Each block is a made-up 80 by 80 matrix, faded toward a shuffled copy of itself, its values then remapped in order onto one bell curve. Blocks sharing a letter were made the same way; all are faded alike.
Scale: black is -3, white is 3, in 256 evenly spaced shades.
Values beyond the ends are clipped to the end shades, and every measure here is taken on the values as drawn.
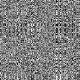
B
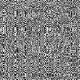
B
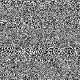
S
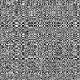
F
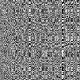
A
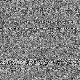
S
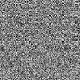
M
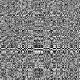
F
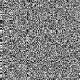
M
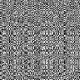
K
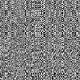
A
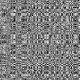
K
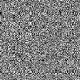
M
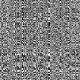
A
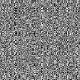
B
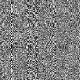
B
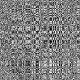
K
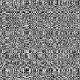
F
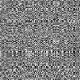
F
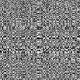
F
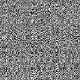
B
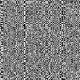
A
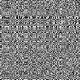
F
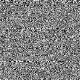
S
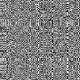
A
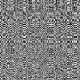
F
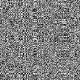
M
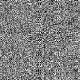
M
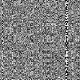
B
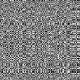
K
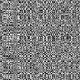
F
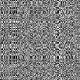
A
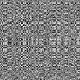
K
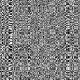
A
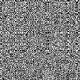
M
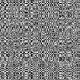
K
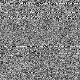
S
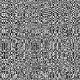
A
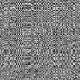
K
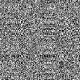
M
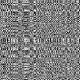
K
